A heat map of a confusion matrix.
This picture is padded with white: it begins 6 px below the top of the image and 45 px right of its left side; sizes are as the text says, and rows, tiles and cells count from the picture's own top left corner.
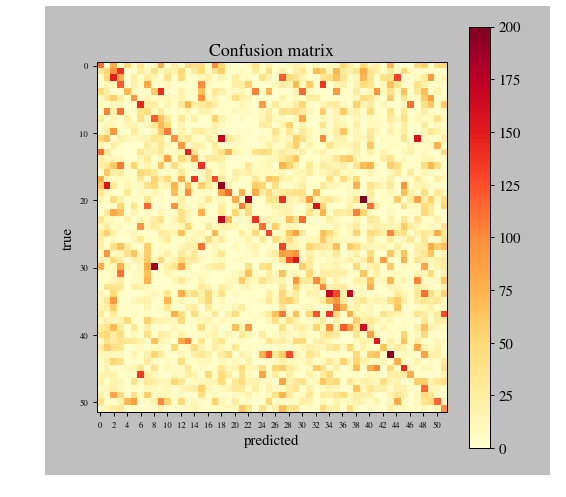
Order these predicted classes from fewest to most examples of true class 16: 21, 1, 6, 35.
21, 35, 6, 1
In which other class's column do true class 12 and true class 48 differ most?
50
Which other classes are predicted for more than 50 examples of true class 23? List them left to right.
18, 19, 28, 30
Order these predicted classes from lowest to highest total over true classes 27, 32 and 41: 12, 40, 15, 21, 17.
17, 21, 40, 12, 15
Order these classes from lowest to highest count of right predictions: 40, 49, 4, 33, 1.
49, 1, 4, 40, 33
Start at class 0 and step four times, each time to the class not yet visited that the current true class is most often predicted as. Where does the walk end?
2
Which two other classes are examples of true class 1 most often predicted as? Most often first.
3, 2
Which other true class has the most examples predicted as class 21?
19
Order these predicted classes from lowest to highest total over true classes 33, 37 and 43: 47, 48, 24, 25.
47, 24, 48, 25
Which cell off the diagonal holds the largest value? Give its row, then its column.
20, 39
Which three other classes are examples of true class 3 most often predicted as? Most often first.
33, 15, 7
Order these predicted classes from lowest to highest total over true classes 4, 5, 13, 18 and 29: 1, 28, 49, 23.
49, 28, 23, 1
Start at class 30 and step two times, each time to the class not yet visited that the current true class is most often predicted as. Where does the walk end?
9
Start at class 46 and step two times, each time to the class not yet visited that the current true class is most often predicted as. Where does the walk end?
24
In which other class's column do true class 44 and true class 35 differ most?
10
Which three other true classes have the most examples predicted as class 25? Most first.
43, 4, 17
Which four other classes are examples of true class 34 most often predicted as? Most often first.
37, 35, 48, 12
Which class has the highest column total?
27
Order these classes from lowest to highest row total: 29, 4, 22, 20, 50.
22, 50, 29, 4, 20
